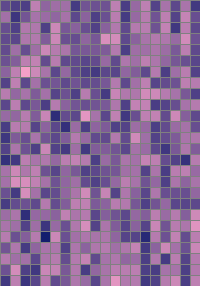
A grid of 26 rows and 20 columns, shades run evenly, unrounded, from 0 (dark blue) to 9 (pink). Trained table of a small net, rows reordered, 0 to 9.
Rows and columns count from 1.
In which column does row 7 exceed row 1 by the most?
3
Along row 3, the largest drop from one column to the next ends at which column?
18
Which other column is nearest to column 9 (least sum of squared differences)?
16
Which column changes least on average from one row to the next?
8
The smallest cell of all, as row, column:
22, 5
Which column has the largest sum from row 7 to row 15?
15
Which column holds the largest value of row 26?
12
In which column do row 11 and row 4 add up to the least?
13
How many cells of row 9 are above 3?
16
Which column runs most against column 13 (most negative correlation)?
19
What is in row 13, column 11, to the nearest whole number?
3
